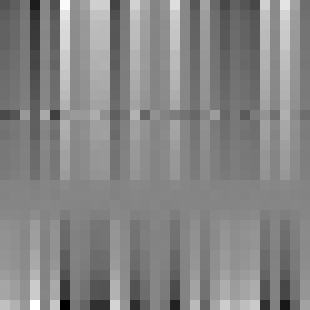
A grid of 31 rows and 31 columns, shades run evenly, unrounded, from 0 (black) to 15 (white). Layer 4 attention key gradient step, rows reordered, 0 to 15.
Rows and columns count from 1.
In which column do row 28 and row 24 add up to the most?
4
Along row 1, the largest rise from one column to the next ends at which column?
7
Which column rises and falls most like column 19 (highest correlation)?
28
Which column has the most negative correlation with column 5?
19
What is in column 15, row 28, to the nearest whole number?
7
